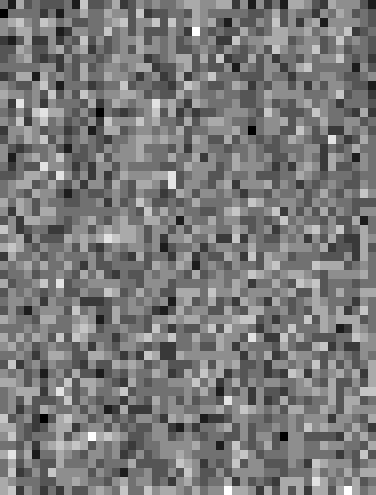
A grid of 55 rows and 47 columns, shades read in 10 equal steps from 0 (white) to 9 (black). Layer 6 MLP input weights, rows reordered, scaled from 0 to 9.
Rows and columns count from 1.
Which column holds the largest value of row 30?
25
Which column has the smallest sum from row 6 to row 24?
18
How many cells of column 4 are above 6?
3
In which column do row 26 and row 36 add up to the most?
35
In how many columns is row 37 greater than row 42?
16
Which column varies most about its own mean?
6
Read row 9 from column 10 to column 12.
6 3 5
